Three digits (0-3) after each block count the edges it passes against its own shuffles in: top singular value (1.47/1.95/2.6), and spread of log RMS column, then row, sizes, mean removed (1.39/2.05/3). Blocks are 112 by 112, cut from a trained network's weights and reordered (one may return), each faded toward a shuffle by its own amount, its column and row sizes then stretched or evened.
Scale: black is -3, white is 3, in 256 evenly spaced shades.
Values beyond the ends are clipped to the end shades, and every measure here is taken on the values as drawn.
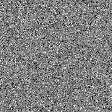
0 0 1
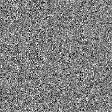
1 2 0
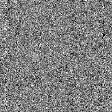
1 2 1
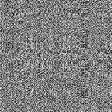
3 1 1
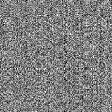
2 1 1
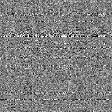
2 1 3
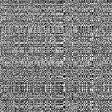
3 3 1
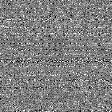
1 0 3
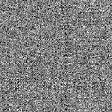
2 1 2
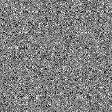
1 1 2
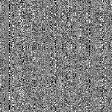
2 3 1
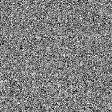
1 0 2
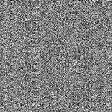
2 1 1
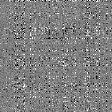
1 3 3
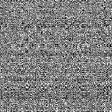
2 2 1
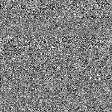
0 0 3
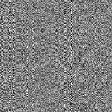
3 3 0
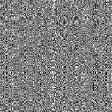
3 3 2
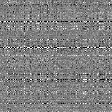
3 2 3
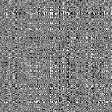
3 3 3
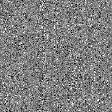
1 2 0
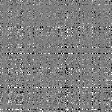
1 3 3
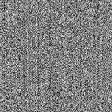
2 1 0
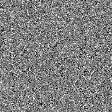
0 1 1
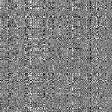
3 3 3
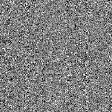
1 2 1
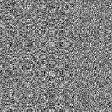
3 2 0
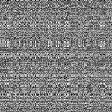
3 2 2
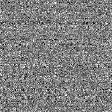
1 1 2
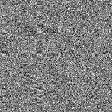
2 0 0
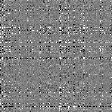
2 3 3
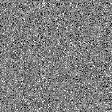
1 2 1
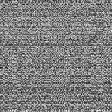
3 0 1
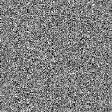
1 2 0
